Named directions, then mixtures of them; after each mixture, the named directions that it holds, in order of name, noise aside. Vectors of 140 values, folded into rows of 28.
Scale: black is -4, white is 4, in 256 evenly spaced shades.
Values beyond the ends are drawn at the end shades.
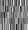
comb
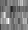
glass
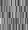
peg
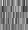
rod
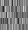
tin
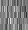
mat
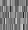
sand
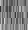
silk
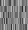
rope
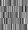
rope.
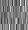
comb, tin.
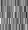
mat, peg.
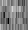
glass, rod.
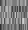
glass, silk.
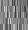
mat.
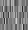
rope, sand.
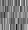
comb.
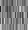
silk.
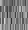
silk.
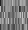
glass, peg, silk.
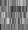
glass, silk.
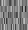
rope.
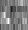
glass.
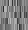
mat, tin.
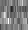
glass, mat.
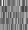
rod, rope.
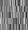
peg.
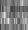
glass.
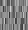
sand.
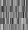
rod, sand, tin.
